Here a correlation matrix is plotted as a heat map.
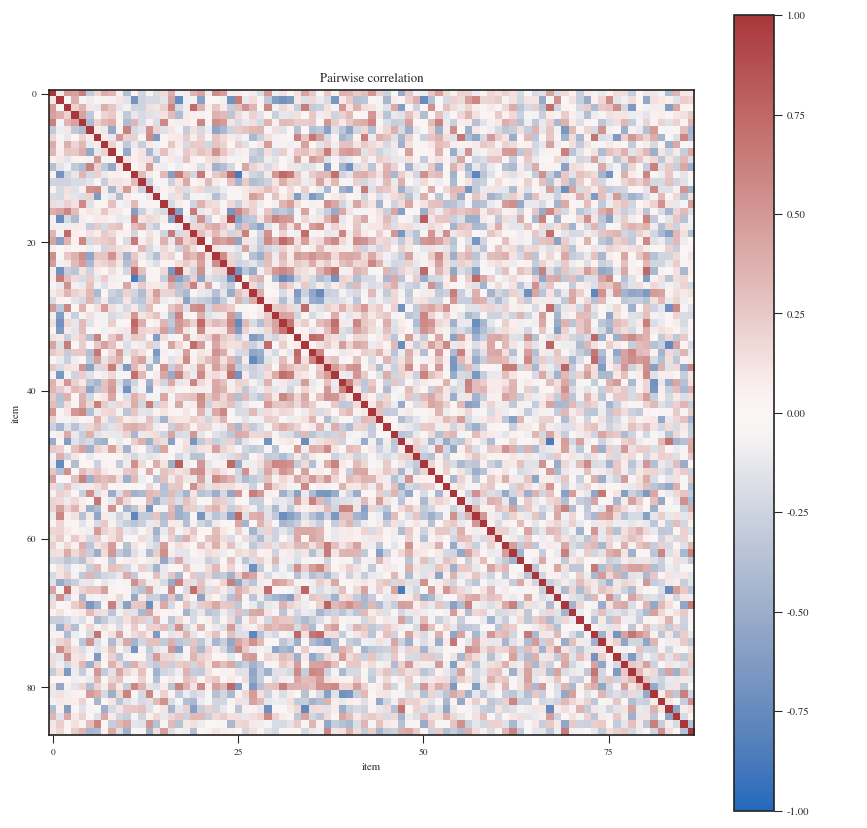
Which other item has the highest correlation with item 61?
37
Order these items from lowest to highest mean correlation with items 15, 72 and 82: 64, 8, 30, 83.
64, 83, 30, 8
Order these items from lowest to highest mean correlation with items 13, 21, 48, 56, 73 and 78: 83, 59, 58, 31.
58, 31, 83, 59
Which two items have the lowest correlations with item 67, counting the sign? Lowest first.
47, 83
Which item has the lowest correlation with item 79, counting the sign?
27
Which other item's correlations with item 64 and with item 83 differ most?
34
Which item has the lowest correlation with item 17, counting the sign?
1
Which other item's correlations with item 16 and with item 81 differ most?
39
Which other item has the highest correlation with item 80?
24
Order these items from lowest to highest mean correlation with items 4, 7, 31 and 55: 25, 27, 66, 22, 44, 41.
25, 27, 66, 44, 41, 22
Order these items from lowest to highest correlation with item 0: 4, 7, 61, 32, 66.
66, 32, 61, 7, 4
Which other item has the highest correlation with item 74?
54
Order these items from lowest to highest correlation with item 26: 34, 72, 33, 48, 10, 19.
48, 33, 72, 34, 10, 19
